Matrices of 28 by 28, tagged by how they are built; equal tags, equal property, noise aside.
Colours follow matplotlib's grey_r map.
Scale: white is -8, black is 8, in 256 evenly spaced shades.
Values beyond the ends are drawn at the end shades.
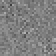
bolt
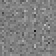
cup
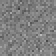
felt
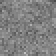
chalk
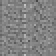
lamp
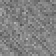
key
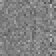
cup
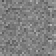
lamp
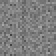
lamp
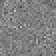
bolt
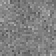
chalk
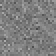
key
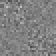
bolt
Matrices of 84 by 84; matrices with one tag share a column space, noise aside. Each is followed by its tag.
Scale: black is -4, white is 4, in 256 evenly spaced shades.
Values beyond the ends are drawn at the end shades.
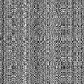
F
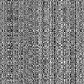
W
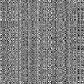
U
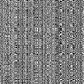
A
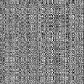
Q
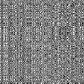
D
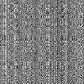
F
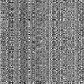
U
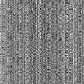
Q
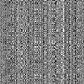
W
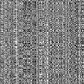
W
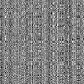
F
